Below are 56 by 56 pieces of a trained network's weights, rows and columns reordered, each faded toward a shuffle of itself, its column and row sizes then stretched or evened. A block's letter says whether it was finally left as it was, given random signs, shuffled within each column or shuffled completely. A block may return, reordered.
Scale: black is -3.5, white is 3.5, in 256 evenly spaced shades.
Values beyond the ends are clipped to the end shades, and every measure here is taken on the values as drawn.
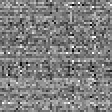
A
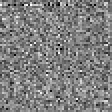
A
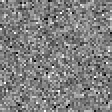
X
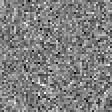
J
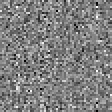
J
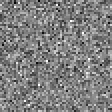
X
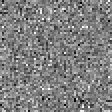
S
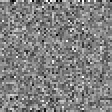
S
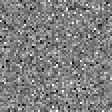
X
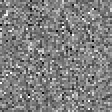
J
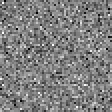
X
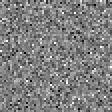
X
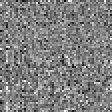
A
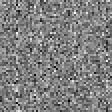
J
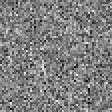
J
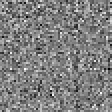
S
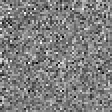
S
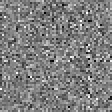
S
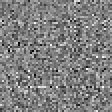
A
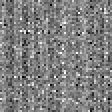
A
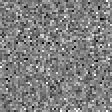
X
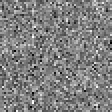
J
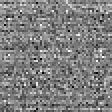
A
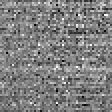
A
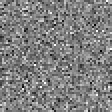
X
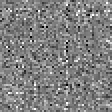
S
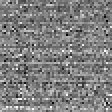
A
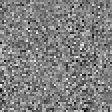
S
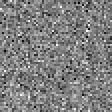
J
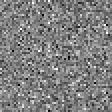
J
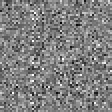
A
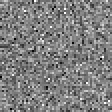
X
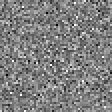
X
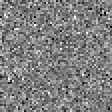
X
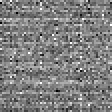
A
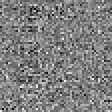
A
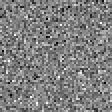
X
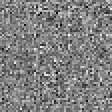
S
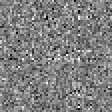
S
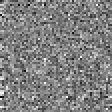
S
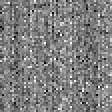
J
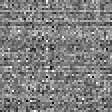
A
